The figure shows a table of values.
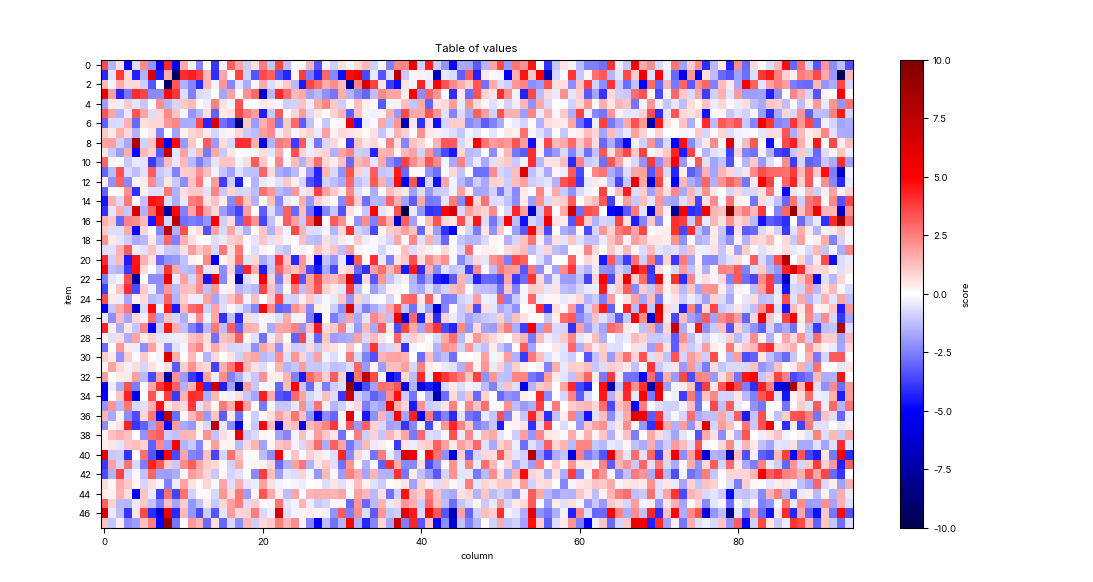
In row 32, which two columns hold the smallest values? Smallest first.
8, 31
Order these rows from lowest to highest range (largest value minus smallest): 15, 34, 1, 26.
26, 34, 1, 15
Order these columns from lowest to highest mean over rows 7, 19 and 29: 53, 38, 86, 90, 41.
38, 41, 90, 86, 53
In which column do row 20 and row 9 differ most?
86
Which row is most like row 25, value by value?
34
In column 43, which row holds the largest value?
15
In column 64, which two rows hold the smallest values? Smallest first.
33, 15
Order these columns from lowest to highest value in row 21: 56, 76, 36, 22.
76, 56, 36, 22
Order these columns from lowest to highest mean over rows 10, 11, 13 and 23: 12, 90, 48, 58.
48, 90, 58, 12
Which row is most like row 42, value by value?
11
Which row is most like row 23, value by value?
13
